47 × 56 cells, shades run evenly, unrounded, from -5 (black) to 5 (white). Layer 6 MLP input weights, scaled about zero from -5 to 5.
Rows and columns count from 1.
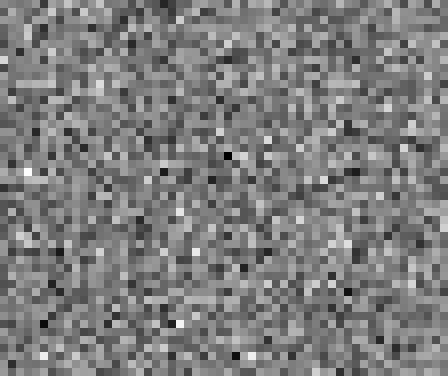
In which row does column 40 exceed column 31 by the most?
47
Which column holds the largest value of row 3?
23
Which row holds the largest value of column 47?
20
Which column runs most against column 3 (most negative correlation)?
49
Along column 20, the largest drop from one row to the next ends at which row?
42
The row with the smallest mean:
24
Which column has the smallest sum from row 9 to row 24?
27
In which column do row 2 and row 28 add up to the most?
38
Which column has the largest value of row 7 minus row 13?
28
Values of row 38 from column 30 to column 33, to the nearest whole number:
2 -1 -1 2
